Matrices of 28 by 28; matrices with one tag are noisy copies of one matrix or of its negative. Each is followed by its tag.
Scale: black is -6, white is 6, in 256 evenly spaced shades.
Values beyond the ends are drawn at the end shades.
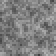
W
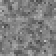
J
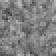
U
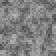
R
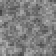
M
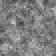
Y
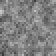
M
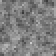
Y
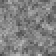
W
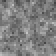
U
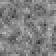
R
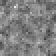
R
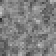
M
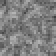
R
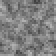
J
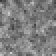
U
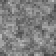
W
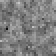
U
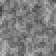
M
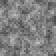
R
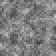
R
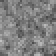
W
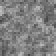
M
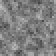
J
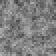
U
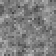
M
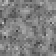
R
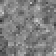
M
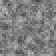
J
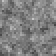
U
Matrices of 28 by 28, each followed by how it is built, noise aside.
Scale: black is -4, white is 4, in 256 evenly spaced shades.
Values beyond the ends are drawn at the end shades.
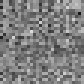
blocks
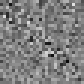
banded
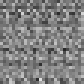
repeating columns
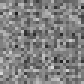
blocks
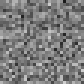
repeating columns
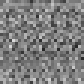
repeating columns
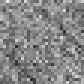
Toeplitz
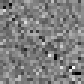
banded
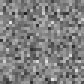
repeating columns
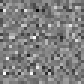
uneven rows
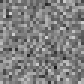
noise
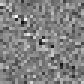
banded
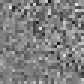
upper triangular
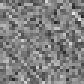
Toeplitz
